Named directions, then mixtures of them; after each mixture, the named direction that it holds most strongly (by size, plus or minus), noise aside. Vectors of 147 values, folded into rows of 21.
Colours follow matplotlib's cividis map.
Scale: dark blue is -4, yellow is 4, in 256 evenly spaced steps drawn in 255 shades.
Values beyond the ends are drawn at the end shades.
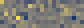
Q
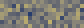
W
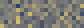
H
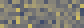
H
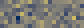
H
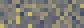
H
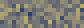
W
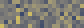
H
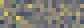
Q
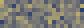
W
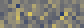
H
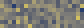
W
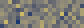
H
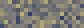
H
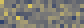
Q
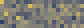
Q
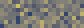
H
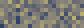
H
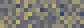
H
